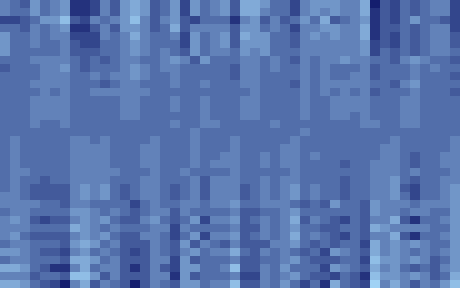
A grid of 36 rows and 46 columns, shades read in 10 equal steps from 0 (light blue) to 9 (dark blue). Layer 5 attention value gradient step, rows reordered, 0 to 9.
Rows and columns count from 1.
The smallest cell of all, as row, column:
36, 38
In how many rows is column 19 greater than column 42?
14
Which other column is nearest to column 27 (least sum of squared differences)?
23
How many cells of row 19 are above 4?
32
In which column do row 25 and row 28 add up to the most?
42
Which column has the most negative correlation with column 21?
11
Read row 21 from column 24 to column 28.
4 5 5 4 5
